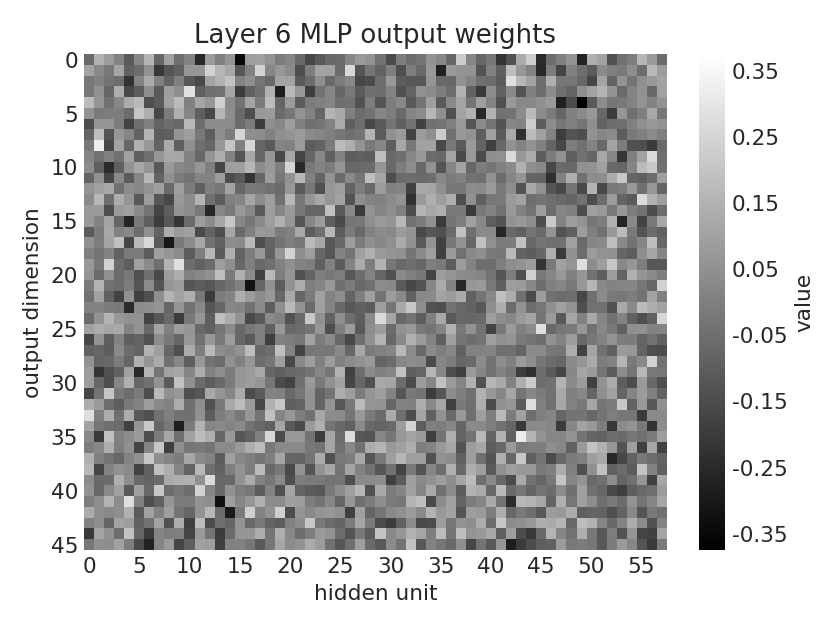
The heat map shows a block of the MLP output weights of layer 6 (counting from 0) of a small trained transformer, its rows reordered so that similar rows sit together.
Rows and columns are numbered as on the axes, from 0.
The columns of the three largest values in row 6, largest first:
44, 10, 25
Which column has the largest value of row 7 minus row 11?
15
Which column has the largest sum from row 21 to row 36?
29
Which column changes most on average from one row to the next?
43
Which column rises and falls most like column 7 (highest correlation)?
41
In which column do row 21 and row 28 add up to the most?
50
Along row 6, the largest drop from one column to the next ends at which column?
45
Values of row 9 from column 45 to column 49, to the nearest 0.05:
-0.1 0 0.05 -0.1 -0.05
